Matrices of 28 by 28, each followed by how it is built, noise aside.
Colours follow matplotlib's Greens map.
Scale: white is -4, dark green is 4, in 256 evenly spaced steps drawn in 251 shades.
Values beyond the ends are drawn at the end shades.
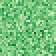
noise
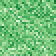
Toeplitz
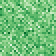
Toeplitz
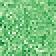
lower triangular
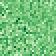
lower triangular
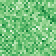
Toeplitz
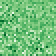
lower triangular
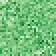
block diagonal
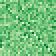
diagonal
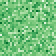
noise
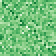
diagonal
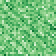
Toeplitz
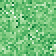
block diagonal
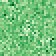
block diagonal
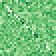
diagonal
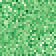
block diagonal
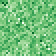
diagonal
